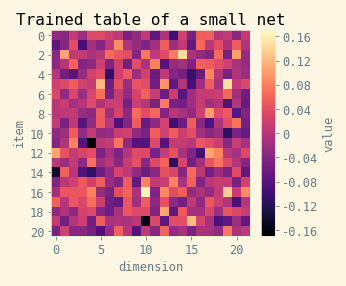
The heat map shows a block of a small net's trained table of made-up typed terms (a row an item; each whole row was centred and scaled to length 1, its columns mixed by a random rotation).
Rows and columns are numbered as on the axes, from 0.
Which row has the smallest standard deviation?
7
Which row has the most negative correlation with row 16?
19
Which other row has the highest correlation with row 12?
17
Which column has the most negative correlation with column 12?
11
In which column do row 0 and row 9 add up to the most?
5
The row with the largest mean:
16
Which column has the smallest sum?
6
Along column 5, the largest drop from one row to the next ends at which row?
20
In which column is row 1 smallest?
3
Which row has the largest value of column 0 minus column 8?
12
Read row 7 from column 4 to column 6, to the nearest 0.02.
0.04 0 0.02
